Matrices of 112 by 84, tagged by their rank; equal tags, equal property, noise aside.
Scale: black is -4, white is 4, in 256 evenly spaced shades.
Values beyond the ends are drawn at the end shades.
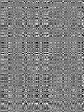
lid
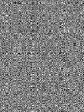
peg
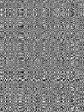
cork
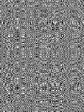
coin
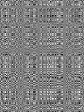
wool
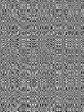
cork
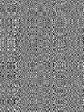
cork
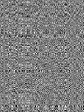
coin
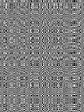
wool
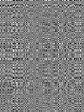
wool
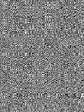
peg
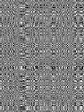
wool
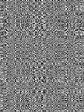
cork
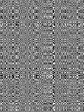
wool
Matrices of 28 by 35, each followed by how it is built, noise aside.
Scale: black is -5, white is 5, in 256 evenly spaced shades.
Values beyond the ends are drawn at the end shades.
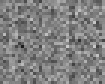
repeating rows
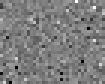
sparse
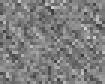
Toeplitz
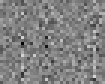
uneven columns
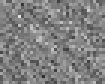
Toeplitz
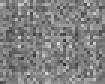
blocks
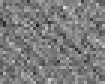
Toeplitz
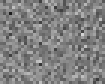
repeating rows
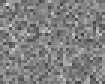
noise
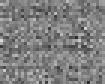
blocks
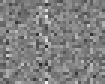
uneven columns
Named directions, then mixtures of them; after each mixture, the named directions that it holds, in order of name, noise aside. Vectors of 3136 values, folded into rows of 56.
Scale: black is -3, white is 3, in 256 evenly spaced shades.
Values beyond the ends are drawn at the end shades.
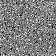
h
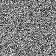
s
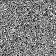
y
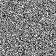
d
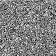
y.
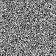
d, h, y.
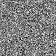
d, y.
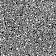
h.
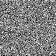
h, s, y.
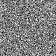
d, h, y.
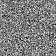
d, h, y.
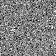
h, y.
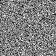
d.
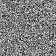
d, h, y.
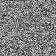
d, s, y.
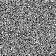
h, s, y.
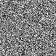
d.
